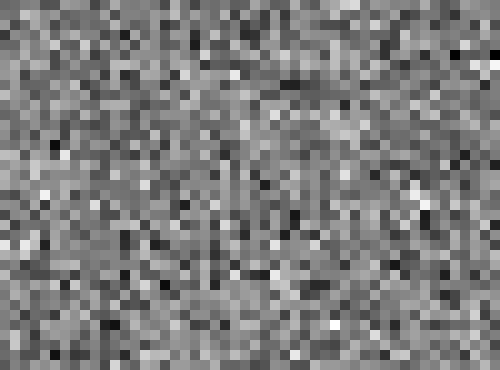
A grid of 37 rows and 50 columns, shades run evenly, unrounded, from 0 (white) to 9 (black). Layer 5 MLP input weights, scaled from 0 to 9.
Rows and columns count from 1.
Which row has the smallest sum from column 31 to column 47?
21
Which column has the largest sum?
11
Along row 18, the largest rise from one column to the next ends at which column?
26
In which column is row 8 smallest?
24
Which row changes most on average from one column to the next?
23
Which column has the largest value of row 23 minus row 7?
50
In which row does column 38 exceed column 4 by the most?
18
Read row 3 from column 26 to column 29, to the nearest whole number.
6 7 4 6
